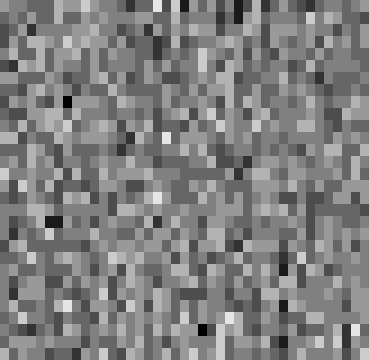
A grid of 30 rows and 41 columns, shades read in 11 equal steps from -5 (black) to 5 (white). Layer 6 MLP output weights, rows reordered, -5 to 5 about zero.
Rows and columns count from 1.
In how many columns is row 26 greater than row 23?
17
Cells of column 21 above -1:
18
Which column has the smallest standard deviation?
31
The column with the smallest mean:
32
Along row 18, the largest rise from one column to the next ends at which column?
14
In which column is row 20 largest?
6
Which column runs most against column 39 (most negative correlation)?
38
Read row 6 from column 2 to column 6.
-3 2 1 2 -1
